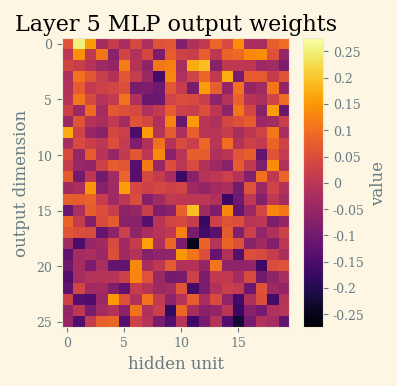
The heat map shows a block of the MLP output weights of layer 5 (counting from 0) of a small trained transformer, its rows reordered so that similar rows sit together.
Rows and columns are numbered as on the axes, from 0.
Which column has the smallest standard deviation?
3
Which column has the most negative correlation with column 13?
10
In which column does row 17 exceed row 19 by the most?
0
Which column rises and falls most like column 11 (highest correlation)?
16
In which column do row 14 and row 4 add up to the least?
14
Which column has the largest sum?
18
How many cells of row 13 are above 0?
9
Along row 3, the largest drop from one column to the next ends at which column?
15
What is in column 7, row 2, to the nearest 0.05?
-0.05
